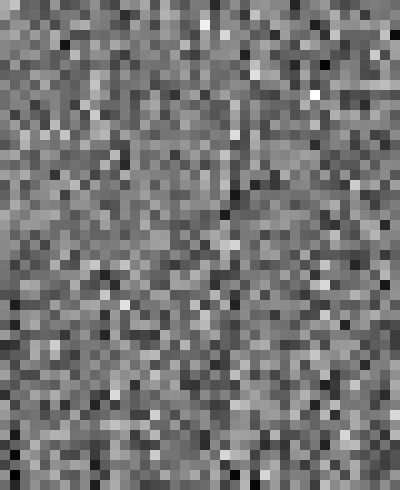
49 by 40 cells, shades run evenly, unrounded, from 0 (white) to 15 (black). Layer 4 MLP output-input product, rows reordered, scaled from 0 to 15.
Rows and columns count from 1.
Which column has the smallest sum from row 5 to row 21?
10
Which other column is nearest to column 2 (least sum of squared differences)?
29
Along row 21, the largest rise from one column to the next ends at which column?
35
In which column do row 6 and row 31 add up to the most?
2
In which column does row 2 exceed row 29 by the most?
13
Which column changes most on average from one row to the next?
33
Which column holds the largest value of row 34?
11
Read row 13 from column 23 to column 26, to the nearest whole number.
10 6 10 8
